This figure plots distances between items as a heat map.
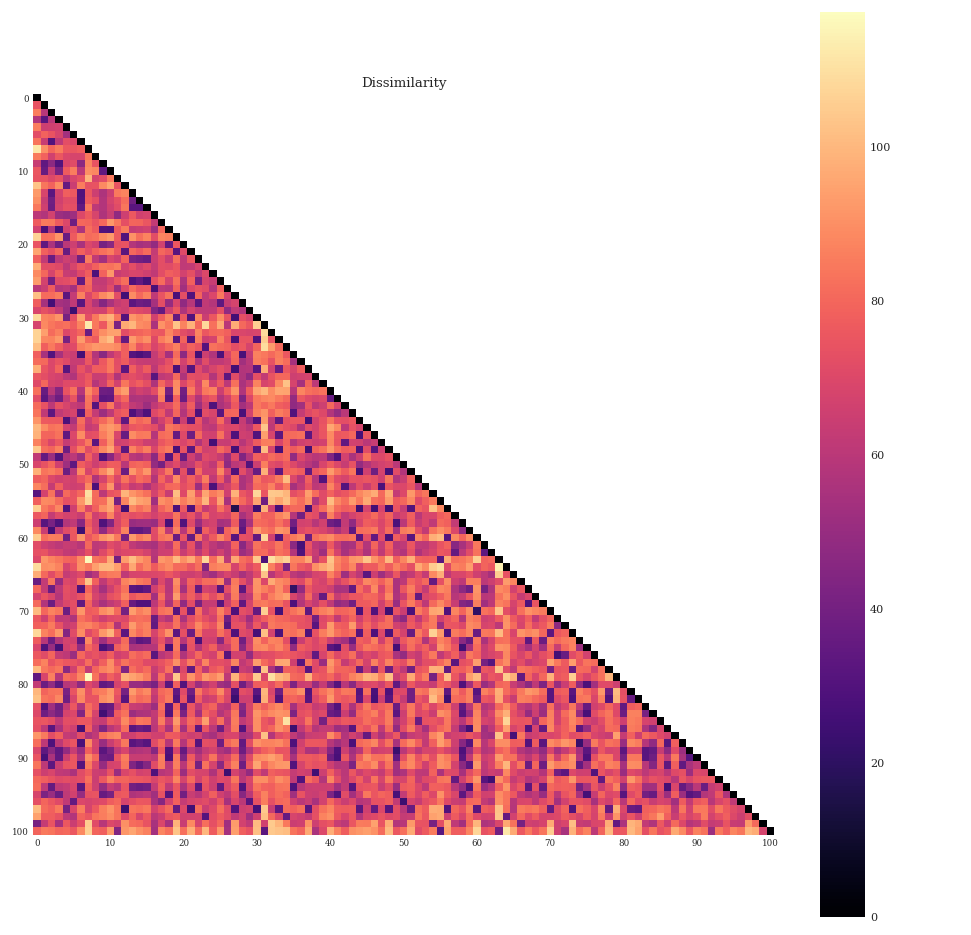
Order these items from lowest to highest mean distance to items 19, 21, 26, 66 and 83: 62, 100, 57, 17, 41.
41, 62, 57, 17, 100
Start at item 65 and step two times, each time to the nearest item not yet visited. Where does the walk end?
45
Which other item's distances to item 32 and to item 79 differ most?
7
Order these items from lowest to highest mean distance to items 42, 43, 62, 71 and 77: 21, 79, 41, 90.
41, 90, 21, 79
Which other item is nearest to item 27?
56
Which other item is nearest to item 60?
70
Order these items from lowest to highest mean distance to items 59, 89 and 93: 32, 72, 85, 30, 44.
85, 44, 72, 32, 30
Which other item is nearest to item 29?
5
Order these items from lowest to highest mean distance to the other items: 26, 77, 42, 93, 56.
26, 42, 56, 93, 77
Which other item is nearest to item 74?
88
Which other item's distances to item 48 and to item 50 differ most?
96
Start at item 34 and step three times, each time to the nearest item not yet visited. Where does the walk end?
64
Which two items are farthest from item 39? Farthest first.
34, 64
